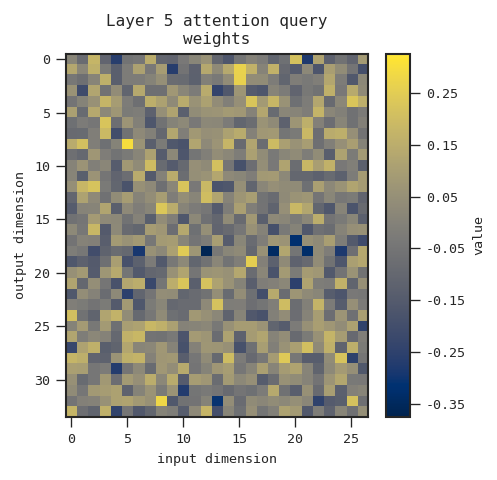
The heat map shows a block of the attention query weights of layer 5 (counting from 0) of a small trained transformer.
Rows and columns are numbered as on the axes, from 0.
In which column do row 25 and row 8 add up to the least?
26
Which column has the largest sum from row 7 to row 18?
19
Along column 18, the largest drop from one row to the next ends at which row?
18
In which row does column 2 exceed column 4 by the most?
0
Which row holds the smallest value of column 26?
25
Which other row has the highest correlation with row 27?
10
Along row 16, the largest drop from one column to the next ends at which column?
3
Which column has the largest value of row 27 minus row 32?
13
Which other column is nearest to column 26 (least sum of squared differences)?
11
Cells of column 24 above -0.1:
26
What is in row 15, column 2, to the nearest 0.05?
0.1
